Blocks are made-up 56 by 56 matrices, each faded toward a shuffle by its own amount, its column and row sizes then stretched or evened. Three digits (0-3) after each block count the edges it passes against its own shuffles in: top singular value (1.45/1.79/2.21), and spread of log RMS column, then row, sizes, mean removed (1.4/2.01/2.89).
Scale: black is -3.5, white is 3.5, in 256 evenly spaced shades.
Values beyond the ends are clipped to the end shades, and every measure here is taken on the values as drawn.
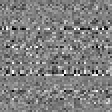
3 1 3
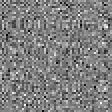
3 1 0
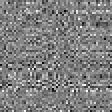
3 0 2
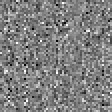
1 2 0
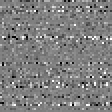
1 0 3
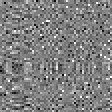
3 0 0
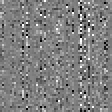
0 3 0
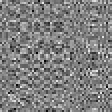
3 0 1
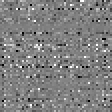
0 1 3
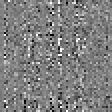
1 3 1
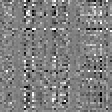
3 3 2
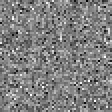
0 1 0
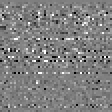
1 0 3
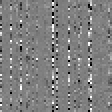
1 3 0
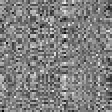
3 2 0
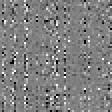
2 3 1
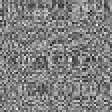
3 0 1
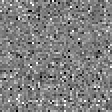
0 1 1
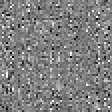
0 3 0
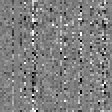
1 3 1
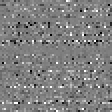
0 0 3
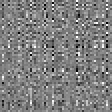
3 3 2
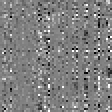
2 3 1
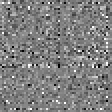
0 2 3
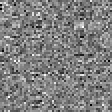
2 1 1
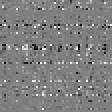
1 2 3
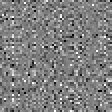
3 2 1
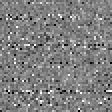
1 0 2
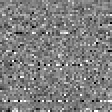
1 0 2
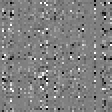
0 3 2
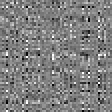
3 3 2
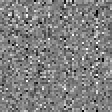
1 2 0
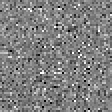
2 1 1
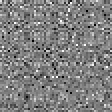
3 0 1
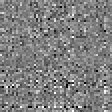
2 2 2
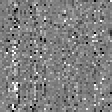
1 2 0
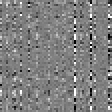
3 3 1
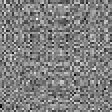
3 1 1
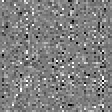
1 2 1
